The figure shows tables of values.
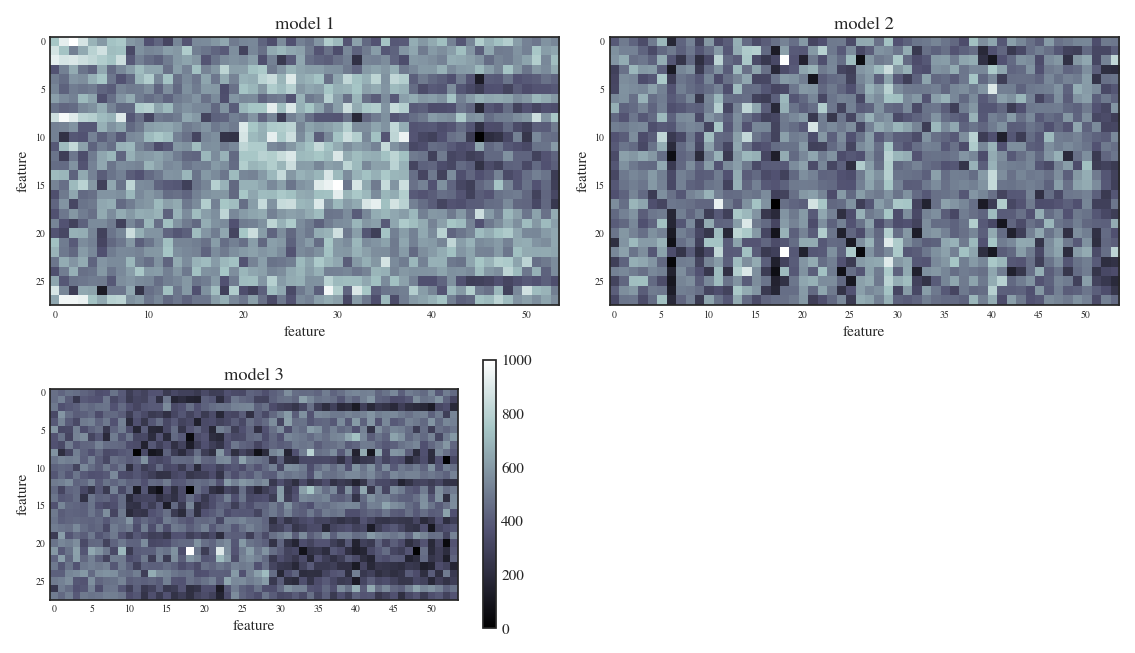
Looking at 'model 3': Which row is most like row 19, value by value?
3
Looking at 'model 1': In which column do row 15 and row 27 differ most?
1
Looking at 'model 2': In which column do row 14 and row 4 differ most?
21
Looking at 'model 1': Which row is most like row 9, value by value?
13
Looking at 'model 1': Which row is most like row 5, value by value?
25
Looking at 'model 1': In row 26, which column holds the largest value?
29
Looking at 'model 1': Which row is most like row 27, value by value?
0
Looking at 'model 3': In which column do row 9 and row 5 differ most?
52
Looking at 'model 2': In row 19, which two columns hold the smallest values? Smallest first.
41, 6
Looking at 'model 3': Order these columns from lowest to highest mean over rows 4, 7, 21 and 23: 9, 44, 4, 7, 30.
30, 44, 4, 7, 9
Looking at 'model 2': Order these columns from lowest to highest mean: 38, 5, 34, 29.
34, 5, 38, 29
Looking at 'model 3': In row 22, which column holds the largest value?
22
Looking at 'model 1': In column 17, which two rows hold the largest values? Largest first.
15, 26
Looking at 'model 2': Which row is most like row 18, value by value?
26
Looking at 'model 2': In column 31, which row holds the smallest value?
4
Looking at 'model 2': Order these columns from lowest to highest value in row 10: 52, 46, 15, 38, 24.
52, 15, 24, 46, 38
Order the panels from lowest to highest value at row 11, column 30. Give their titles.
model 2, model 3, model 1
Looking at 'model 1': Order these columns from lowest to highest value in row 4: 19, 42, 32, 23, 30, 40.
42, 40, 19, 30, 32, 23
